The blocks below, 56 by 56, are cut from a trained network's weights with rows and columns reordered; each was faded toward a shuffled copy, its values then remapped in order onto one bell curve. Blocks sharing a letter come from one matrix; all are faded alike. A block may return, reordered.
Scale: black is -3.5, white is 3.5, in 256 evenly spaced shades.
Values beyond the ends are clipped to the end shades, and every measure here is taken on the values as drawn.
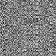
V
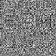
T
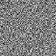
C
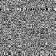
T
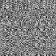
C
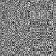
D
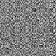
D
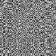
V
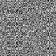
D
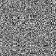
T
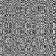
V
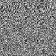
C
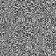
C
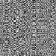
V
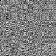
D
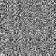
T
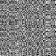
V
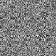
T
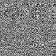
C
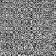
D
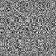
C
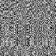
V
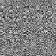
C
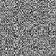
C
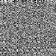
T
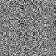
V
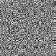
C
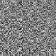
C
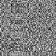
D
